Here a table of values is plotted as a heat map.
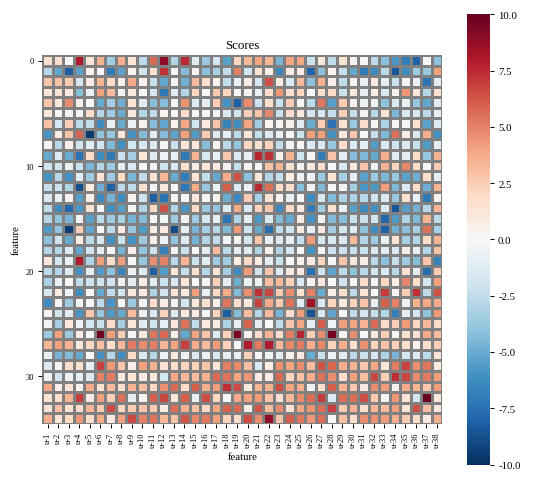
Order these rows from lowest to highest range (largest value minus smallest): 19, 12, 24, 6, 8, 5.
8, 5, 6, 24, 19, 12
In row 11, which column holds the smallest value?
u-14
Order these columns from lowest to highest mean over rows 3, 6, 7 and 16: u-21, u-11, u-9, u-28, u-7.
u-28, u-21, u-9, u-11, u-7
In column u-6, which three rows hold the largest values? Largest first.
26, 29, 30
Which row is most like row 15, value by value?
16
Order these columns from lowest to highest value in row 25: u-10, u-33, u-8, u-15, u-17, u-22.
u-8, u-15, u-10, u-22, u-17, u-33
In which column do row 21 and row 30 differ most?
u-19
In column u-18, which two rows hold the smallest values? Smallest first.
24, 15
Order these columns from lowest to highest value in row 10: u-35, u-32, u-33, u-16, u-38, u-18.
u-32, u-18, u-16, u-38, u-33, u-35
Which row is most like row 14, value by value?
1
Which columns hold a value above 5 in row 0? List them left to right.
u-4, u-11, u-12, u-14
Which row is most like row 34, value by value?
27
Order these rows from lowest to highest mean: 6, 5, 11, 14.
14, 11, 6, 5
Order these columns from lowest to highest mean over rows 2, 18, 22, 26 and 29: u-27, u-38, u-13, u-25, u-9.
u-13, u-9, u-27, u-38, u-25
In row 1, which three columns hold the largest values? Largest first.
u-12, u-19, u-38
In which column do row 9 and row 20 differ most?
u-21
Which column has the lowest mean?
u-7
